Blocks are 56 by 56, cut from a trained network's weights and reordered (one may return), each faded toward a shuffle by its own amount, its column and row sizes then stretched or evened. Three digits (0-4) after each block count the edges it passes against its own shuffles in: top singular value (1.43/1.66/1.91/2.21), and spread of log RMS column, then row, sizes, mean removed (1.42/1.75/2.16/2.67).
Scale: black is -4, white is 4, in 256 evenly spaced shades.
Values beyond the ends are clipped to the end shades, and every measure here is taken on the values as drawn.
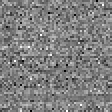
0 0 2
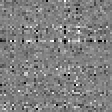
3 2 3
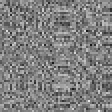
4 0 2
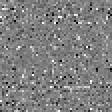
0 1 3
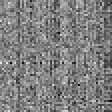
3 0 1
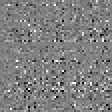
1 3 4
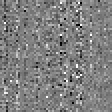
0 4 0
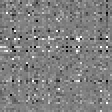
2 3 3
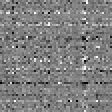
2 3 4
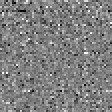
0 0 2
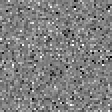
0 0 0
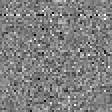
2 1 1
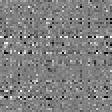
3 3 4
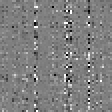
2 4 2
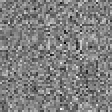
3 1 0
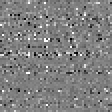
1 1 4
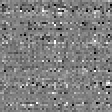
0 2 4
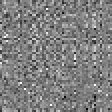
4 4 0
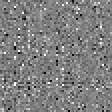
0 2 0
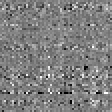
2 0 4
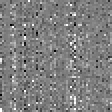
1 4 1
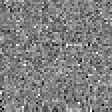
2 0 0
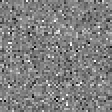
1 0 2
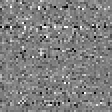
0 1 3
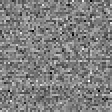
0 0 0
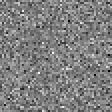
2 0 0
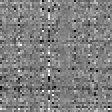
2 4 1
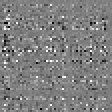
0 3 4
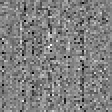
1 3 0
